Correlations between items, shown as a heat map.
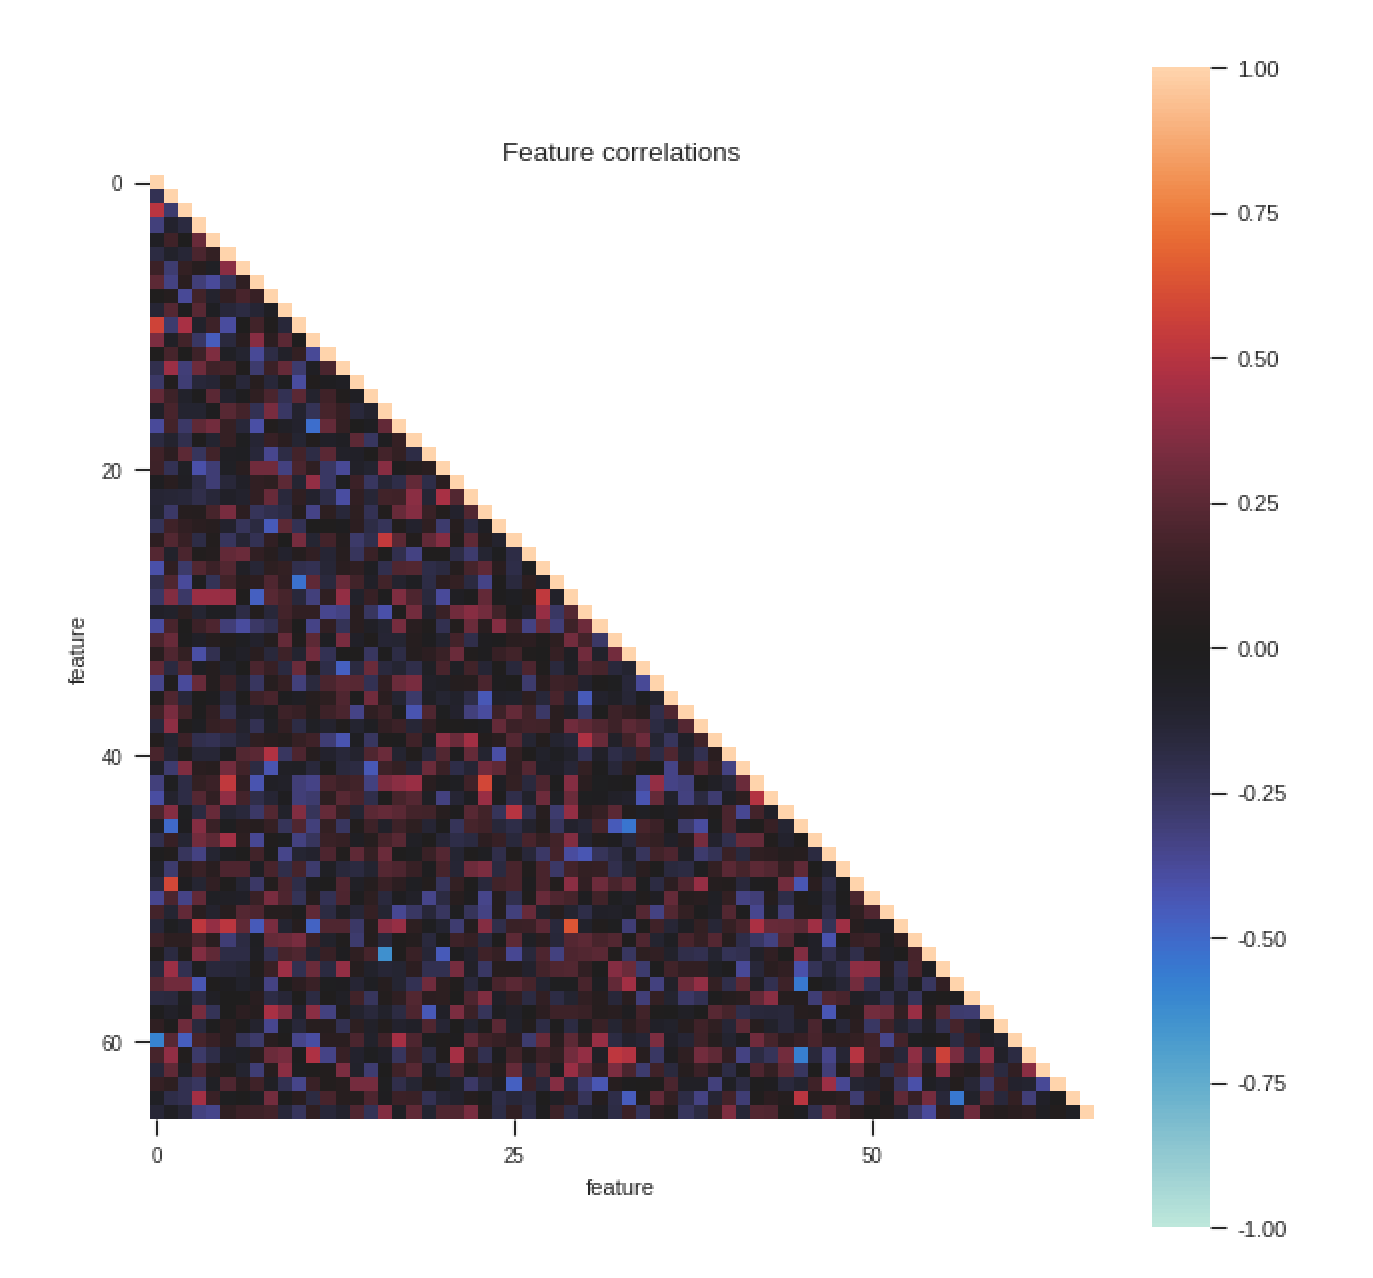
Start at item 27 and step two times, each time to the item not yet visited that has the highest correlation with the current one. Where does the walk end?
52
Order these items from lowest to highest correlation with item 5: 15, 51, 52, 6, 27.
15, 51, 27, 6, 52
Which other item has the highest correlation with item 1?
49
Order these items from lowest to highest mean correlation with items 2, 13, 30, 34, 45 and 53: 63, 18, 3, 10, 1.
63, 1, 18, 3, 10
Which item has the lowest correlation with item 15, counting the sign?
41
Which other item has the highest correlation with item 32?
61
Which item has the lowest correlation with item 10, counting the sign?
28
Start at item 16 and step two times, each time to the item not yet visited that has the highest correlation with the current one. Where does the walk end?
44
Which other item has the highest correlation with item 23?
42
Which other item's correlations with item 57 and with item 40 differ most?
8
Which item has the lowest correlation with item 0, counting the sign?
60
